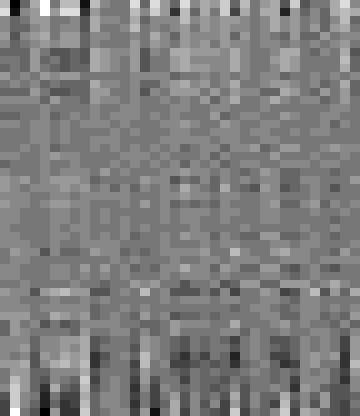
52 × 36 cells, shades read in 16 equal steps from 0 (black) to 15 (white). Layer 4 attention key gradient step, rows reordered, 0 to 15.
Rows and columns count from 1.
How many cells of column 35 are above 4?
44
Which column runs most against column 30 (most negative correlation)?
9
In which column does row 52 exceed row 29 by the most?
2
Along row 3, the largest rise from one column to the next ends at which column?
10
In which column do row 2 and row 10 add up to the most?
5
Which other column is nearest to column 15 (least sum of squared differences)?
36
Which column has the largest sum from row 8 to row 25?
19
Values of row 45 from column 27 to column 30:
7 4 4 6
